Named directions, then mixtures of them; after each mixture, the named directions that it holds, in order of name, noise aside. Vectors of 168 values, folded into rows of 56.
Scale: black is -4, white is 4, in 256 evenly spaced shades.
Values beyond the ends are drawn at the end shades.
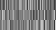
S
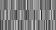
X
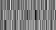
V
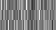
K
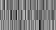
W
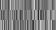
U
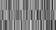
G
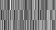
U, V.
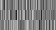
W, X.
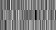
V.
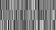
K, S, U.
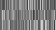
S.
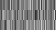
S, V.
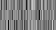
K.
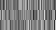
S.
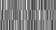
K.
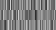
K, V.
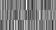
K, X.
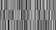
K, S.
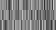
G.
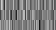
W.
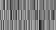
U, W.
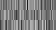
G, S, X.
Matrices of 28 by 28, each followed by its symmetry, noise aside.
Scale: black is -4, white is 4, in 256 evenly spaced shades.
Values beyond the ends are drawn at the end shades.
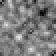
symmetric across the other diagonal.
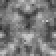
mirrored left to right.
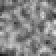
no symmetry.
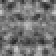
mirrored left to right.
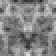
mirrored left to right.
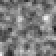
no symmetry.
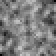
same after a half turn.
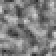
antisymmetric.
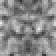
mirrored left to right.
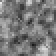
no symmetry.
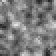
no symmetry.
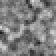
antisymmetric.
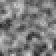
no symmetry.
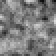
no symmetry.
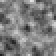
symmetric across the other diagonal.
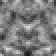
mirrored left to right.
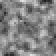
same after a half turn.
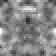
mirrored left to right.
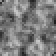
same after a half turn.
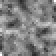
same after a half turn.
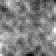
antisymmetric.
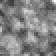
symmetric across the other diagonal.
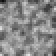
symmetric across the other diagonal.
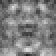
mirrored left to right.
